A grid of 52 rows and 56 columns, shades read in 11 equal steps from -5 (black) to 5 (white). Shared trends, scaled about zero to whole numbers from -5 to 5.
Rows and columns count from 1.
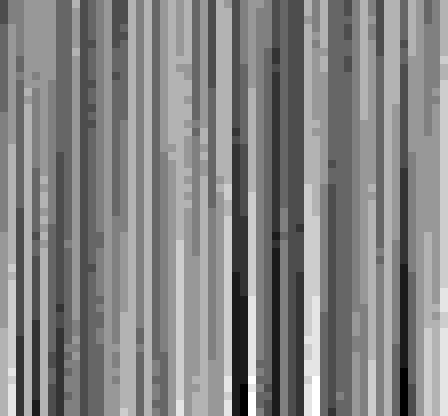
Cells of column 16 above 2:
1
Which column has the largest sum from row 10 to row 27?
56
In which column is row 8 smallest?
35
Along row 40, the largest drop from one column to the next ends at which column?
30
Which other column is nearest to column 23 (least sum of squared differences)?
29
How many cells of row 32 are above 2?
6
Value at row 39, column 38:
-3
